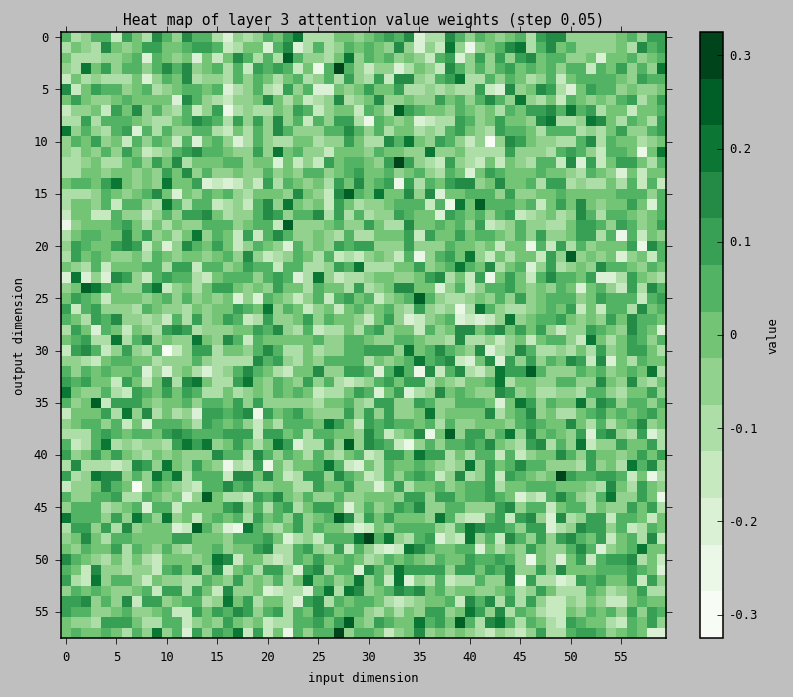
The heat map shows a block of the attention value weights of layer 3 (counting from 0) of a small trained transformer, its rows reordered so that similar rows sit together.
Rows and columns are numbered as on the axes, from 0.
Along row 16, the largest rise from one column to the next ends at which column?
39
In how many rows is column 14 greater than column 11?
31
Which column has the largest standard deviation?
35
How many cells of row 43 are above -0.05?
37
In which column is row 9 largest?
0
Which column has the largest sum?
44
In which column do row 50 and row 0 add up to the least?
46
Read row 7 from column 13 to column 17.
-0.15 -0.05 0.1 -0.25 -0.1
